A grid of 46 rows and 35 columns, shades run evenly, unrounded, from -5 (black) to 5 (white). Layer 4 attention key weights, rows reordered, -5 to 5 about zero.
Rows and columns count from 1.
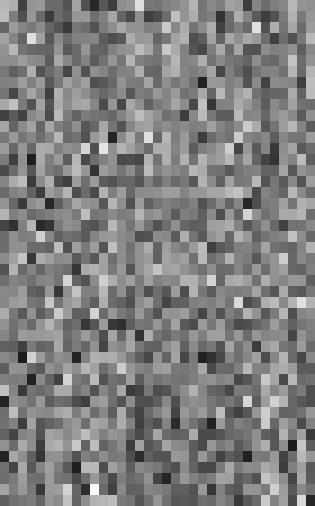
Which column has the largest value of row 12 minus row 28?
28
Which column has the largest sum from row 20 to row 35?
32
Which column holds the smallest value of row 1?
11
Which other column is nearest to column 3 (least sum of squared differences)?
6
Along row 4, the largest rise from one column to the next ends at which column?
4
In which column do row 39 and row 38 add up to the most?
30
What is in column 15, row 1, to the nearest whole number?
1
